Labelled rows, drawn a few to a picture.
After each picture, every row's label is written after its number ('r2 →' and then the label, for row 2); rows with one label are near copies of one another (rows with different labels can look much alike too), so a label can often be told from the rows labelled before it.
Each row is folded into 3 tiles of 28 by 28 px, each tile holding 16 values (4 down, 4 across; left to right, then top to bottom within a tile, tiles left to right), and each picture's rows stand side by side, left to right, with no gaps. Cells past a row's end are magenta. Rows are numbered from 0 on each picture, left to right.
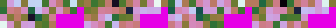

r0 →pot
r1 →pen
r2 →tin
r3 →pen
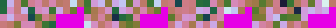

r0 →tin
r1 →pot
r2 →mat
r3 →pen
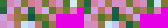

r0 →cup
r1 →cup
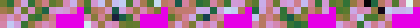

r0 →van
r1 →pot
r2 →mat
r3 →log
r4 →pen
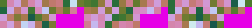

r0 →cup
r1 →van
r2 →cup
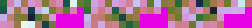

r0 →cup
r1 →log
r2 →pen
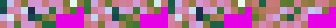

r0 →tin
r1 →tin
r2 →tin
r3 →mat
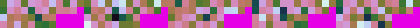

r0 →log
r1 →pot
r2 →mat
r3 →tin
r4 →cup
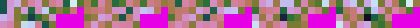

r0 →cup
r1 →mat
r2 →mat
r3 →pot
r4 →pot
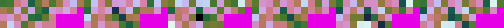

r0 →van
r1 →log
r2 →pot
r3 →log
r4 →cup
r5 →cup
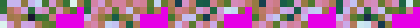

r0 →pot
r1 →cup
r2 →mat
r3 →mat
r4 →cup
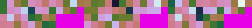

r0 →tin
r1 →pen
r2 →tin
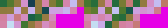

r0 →van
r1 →van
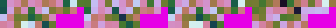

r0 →cup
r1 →log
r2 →cup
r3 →pen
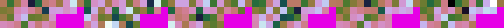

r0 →pen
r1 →cup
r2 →pot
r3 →van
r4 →pen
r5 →pen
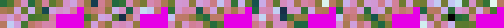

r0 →van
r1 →mat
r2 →log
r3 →tin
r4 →log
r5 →pot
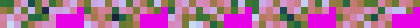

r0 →van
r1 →pot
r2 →cup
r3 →log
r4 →mat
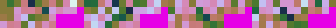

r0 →pen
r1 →van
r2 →log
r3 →log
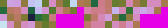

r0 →pot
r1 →mat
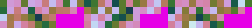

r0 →log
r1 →van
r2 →cup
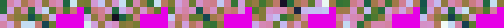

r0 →cup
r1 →pot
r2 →log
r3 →pen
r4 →van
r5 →cup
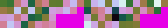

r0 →van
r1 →pot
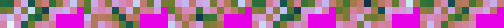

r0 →van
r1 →log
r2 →pot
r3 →van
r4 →pen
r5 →van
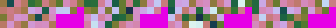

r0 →mat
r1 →van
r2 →cup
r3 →tin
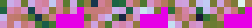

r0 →log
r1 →mat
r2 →pot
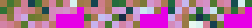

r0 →pen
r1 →mat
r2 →cup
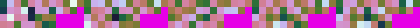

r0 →tin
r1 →pot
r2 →mat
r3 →cup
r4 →cup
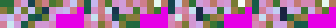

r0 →van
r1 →tin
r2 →tin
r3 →tin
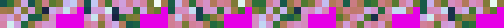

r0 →van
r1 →tin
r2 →tin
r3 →van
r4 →mat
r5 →tin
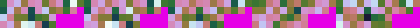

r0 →cup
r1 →cup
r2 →cup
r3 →van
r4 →pot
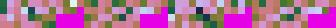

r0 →tin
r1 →mat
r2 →log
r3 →mat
